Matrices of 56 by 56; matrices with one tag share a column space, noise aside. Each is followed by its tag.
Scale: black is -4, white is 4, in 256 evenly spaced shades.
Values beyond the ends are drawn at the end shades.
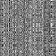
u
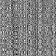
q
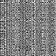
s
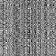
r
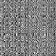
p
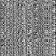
r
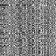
r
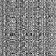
p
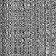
r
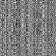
u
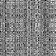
u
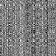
r
